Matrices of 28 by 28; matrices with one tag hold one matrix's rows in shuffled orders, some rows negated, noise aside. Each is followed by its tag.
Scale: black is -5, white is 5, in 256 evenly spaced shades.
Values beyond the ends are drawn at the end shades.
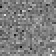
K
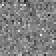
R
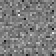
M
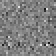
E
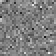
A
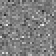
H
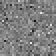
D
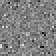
H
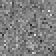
D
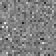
H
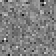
H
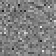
R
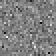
D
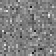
D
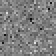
D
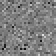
R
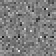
E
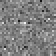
R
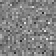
A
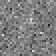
D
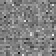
M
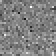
M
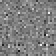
E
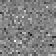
K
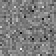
A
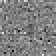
R
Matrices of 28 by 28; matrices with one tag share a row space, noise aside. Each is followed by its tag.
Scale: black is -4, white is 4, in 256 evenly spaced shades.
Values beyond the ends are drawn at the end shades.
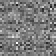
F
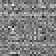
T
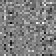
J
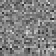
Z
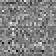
T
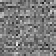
F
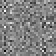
J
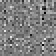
J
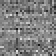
F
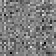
J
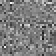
J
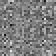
J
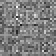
F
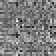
F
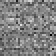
F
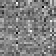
F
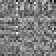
F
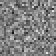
Z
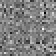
J
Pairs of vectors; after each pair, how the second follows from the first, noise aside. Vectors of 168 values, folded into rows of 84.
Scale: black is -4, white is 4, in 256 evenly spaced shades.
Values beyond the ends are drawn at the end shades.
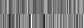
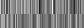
reversed.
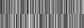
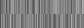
wrapped around, negated, shrunk.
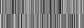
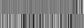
reversed, partly zeroed.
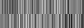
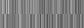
wrapped around, negated, shrunk.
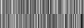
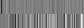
negated, partly zeroed.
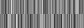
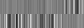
negated, partly zeroed.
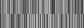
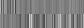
reversed, negated, partly zeroed.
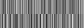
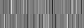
reversed, partly zeroed.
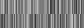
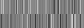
partly zeroed.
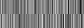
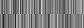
reversed.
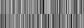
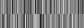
reversed.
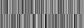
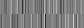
partly zeroed.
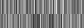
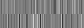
negated, partly zeroed.
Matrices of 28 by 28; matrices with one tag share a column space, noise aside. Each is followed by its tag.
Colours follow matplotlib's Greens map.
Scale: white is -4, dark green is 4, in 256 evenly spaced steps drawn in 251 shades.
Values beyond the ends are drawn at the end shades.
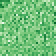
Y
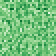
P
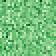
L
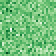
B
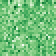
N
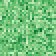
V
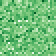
V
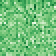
Y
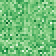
B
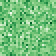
Y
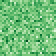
V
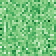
B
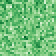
N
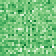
B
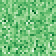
B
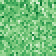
N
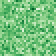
P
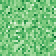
P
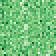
L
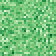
V
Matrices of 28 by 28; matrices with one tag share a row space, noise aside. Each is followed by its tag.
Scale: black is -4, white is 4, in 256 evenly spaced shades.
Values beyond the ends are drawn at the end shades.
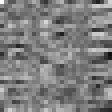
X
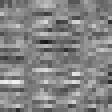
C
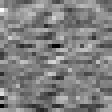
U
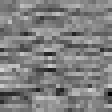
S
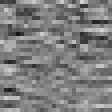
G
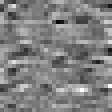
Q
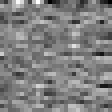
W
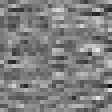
Q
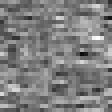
Q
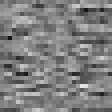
G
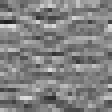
S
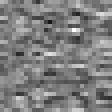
W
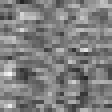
G
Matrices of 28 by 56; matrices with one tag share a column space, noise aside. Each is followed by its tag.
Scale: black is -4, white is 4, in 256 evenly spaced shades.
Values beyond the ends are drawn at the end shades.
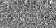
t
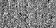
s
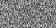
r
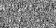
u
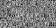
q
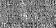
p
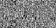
q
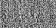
s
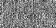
s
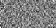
r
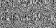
t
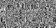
u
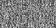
p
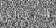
q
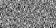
r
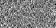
r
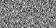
r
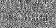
t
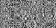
q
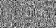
q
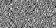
r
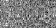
q
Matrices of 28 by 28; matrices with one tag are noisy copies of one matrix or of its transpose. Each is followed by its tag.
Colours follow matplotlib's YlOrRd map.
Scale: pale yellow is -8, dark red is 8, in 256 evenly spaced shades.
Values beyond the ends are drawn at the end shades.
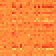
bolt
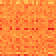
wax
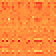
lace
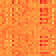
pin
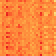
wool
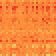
wool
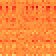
wool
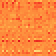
lace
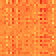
pin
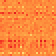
pin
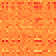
lace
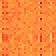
lace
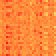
wool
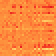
bolt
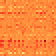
pin
